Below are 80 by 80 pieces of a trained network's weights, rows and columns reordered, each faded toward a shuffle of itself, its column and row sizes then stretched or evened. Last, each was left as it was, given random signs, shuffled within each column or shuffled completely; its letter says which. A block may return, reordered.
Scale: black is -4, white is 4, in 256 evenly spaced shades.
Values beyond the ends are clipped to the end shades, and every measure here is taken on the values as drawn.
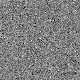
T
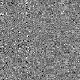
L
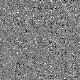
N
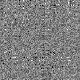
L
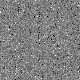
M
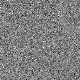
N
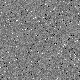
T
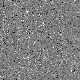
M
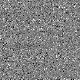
N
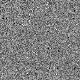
N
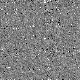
N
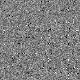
N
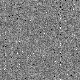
M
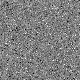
T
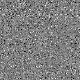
N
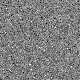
T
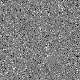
M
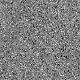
M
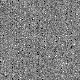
M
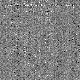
L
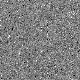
M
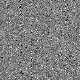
M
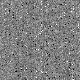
M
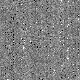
M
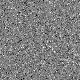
T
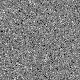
T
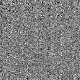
L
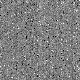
M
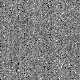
M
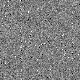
M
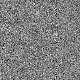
M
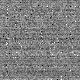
L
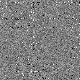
N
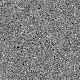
T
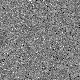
T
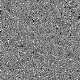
M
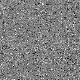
N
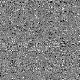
L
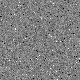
T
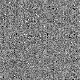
L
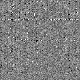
L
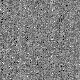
M
